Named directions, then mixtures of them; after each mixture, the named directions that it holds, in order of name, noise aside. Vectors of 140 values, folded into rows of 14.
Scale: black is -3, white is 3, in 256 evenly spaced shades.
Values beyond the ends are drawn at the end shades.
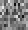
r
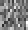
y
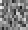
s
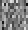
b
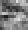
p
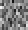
s, y.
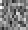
s.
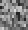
p, s.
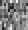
b, p, y.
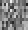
b, y.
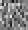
b, p, s.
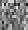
b, r.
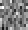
b, s, y.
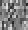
b, y.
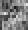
b, p, y.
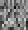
y.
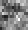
p, r.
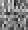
p, r, y.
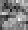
p, y.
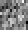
p, r, y.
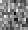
p, s, y.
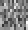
y.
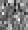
b, p, r.
